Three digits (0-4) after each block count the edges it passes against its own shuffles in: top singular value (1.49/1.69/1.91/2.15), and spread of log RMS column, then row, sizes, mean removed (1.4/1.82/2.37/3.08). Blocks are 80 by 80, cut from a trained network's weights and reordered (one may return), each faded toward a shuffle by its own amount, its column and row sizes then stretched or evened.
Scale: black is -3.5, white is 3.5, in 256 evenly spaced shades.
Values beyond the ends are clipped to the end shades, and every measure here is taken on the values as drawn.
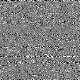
0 0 4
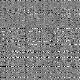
3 0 4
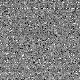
0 0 1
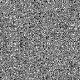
1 1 0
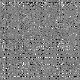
1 2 4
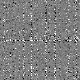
1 3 2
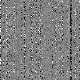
2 4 0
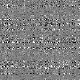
2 3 4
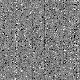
1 2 0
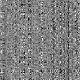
2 3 1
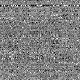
2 0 2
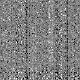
2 3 2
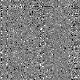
2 3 0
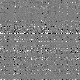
2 2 4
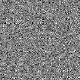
3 1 3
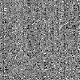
1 1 2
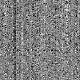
2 2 1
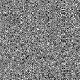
3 1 0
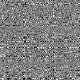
2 2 4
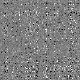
0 3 2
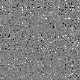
0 3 2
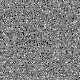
0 0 0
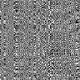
4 4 0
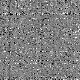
0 0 3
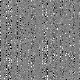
0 4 0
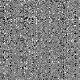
2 3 1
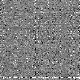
2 2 1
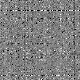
1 1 3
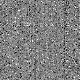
0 1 0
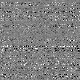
0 1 4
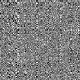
4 3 1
